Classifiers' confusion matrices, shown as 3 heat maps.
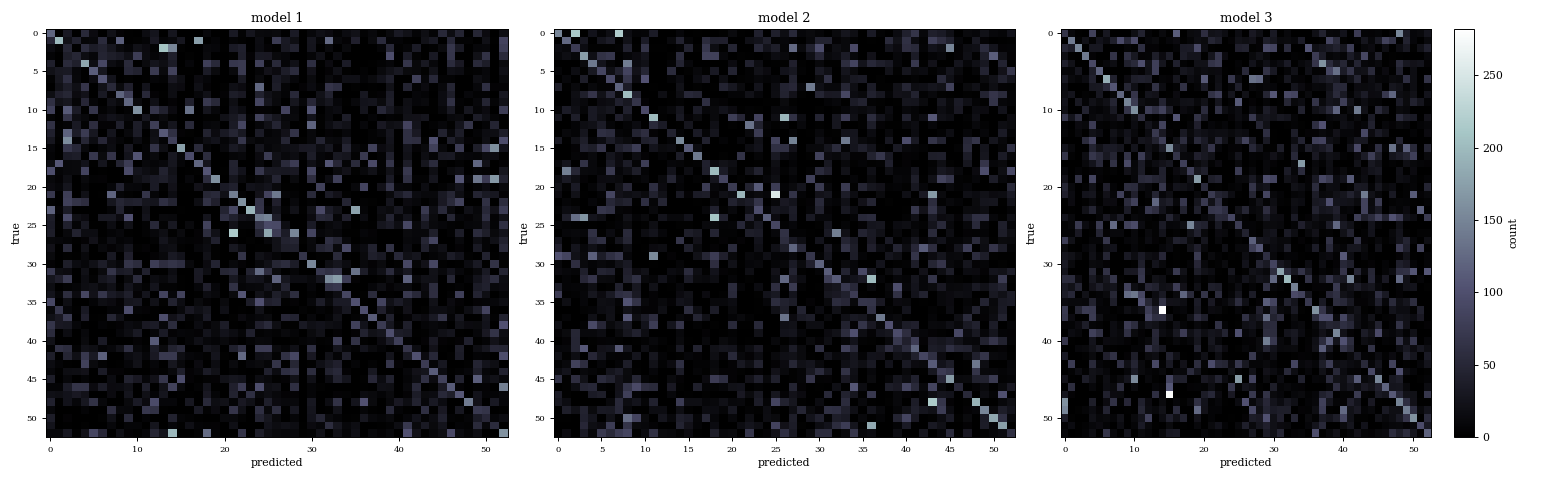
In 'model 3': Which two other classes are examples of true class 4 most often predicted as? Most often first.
37, 11
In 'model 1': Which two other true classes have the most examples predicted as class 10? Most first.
16, 3
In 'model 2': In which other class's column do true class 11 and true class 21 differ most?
25
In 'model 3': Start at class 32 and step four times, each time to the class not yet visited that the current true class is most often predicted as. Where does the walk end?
40
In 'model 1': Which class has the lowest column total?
29
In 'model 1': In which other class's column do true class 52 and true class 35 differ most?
14
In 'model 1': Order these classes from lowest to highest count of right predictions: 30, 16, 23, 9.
16, 9, 30, 23
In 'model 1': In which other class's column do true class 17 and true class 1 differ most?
49
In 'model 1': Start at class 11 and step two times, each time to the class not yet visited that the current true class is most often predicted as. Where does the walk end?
25
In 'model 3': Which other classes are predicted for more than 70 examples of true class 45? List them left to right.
10, 15, 25, 27, 42
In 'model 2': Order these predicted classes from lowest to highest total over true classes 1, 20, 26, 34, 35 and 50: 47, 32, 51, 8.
47, 51, 32, 8
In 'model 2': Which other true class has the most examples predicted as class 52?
18
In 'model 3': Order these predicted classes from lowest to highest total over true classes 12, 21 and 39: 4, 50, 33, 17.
33, 17, 50, 4
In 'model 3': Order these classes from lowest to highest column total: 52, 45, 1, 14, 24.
24, 1, 52, 45, 14
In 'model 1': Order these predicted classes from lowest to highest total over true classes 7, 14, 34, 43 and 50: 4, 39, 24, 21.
21, 39, 24, 4
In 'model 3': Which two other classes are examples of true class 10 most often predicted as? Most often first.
42, 39
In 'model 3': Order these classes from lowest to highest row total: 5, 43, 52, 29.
29, 52, 5, 43
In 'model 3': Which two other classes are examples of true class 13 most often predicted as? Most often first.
43, 29
